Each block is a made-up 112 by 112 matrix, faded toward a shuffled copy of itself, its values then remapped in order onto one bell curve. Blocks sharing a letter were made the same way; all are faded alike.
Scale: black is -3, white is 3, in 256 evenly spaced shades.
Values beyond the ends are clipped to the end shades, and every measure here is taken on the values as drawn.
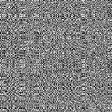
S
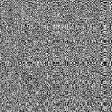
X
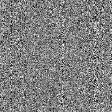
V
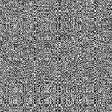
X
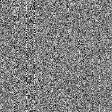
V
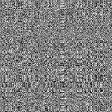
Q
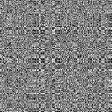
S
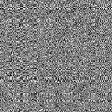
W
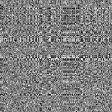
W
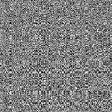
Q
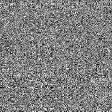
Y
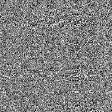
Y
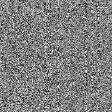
V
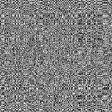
S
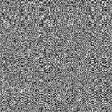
Q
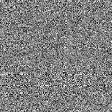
Y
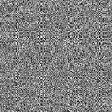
X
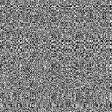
X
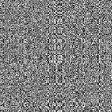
X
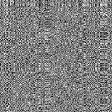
S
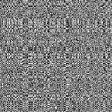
S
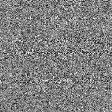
Y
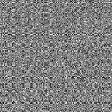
W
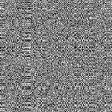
S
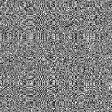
W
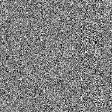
V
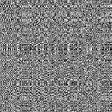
W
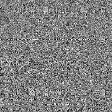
Y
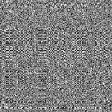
Q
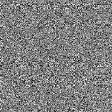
Y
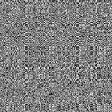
W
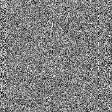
V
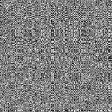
S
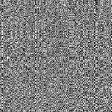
X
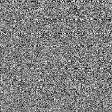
Y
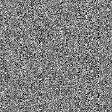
V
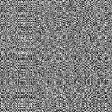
S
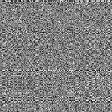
W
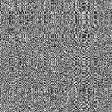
S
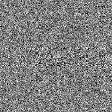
Y
